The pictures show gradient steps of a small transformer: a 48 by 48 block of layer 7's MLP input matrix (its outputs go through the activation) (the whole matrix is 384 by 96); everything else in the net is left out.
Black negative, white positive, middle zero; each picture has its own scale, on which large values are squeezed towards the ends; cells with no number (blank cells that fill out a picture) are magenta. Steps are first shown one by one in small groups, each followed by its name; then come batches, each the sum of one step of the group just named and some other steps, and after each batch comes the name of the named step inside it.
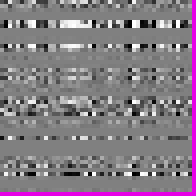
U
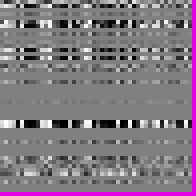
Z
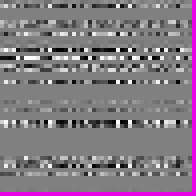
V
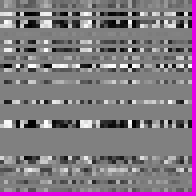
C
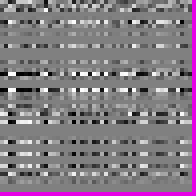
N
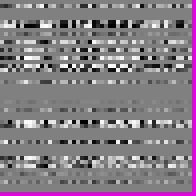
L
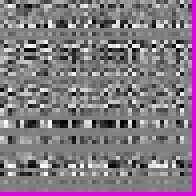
Z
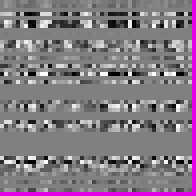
C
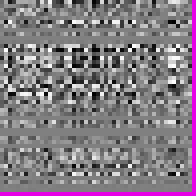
V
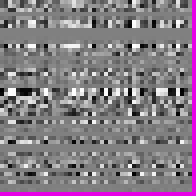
U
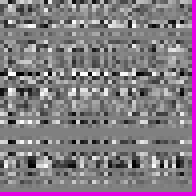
N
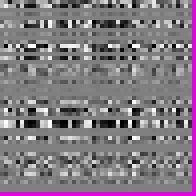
Z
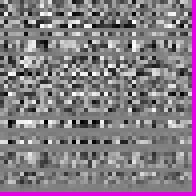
L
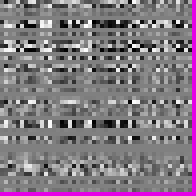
Z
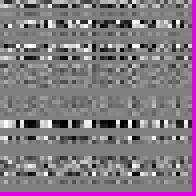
Z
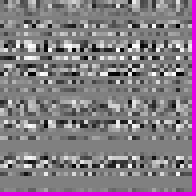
V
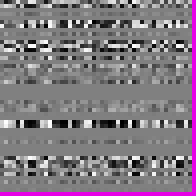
Z
